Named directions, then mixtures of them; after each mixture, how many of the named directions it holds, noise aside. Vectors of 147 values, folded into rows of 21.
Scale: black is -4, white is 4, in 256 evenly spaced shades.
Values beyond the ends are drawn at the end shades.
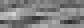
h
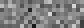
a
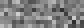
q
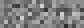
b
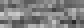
two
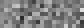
three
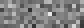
one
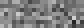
one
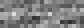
two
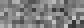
one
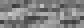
two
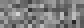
four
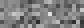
three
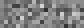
one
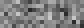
three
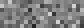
one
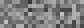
three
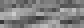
one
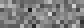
one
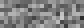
three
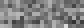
three
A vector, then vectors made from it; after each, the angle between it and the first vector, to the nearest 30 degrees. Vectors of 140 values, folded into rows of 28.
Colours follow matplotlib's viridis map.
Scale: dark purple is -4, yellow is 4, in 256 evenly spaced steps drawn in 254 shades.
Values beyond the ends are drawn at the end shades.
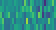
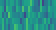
60 degrees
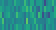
30 degrees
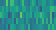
90 degrees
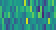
30 degrees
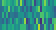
120 degrees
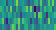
60 degrees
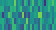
60 degrees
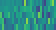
30 degrees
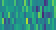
30 degrees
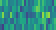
120 degrees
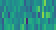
150 degrees
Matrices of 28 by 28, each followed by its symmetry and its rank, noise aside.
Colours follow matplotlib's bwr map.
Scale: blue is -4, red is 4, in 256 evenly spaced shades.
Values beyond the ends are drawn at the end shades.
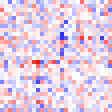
antisymmetric, rank six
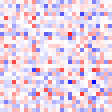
antisymmetric, rank four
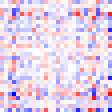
no symmetry, rank three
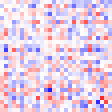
antisymmetric, rank four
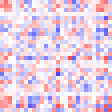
symmetric, rank four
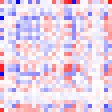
symmetric, rank three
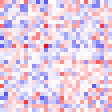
symmetric, rank six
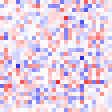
antisymmetric, rank six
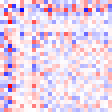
antisymmetric, rank four
